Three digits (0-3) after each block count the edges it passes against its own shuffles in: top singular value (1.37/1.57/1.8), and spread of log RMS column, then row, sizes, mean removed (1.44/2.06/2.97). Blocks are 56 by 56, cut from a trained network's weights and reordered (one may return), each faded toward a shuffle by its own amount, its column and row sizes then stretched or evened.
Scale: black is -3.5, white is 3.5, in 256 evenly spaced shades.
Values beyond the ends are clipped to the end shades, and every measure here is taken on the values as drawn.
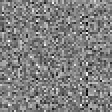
3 2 0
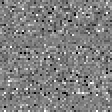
0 0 2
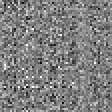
0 2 1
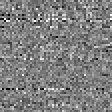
3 0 2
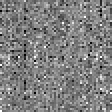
1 2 1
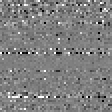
2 0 3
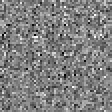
0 1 1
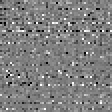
1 0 3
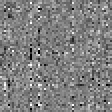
2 2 1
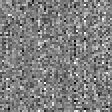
0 2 0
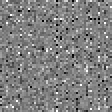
1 2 0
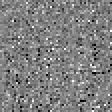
0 1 1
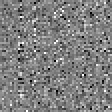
2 2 0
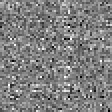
1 1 2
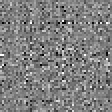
0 2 2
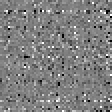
2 2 2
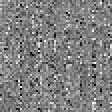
2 2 0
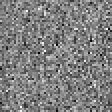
0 1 0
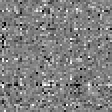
2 2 1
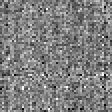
1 1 1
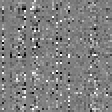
2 3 1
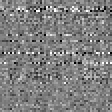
1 0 3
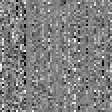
1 3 0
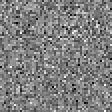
3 0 0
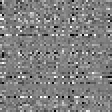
0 2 3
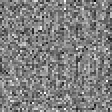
1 1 0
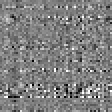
2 1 3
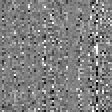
3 3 0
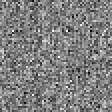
0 0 0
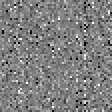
1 2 0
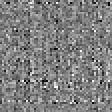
2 1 2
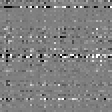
2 1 3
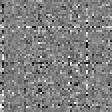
2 2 2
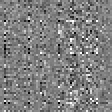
3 3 1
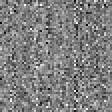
0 2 0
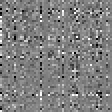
1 3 2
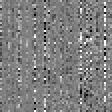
2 3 0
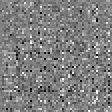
1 2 1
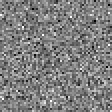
1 0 0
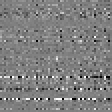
3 1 3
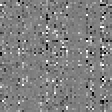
1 3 1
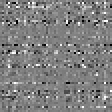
0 2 3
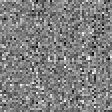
0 2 1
